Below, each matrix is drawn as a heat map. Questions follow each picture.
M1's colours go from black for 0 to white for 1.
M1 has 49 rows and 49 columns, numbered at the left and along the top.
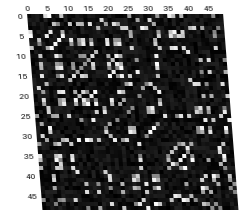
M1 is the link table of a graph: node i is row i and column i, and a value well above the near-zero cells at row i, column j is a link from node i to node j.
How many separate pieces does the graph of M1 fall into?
3
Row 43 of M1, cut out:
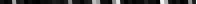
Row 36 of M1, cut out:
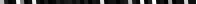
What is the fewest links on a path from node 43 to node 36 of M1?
4
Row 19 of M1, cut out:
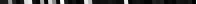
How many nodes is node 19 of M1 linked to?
10
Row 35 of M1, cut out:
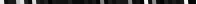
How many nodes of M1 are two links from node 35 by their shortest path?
2
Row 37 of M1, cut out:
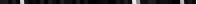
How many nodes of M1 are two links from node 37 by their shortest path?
9
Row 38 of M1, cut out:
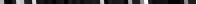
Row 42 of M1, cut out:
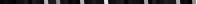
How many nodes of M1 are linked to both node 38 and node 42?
1
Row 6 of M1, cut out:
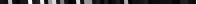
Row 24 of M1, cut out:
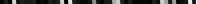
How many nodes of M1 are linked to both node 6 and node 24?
1
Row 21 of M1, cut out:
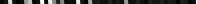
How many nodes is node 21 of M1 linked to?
10
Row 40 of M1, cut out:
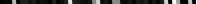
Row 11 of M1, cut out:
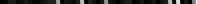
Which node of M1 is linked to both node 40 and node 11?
node 44
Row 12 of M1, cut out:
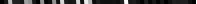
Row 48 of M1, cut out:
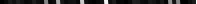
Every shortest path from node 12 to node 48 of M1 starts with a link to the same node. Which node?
node 15
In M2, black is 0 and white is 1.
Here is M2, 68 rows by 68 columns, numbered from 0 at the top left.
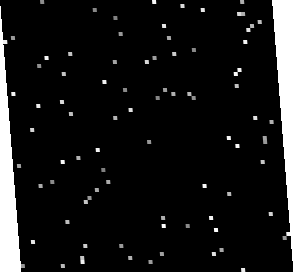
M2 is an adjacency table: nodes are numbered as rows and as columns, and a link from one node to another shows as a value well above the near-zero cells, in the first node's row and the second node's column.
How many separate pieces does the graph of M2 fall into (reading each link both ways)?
10
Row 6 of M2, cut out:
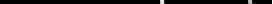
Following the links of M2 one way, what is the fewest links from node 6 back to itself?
7
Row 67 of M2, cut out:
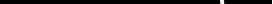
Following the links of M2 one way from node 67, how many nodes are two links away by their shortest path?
1
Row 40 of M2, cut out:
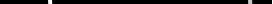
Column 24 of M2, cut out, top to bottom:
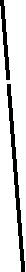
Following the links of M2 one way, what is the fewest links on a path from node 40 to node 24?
4
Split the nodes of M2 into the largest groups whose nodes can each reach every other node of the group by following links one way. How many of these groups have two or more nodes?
8
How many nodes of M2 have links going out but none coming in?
1
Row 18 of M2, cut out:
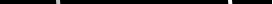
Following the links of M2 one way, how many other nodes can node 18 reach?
12
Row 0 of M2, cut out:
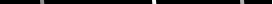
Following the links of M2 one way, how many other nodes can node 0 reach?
6
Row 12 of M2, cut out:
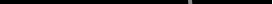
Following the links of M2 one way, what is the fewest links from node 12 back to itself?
7
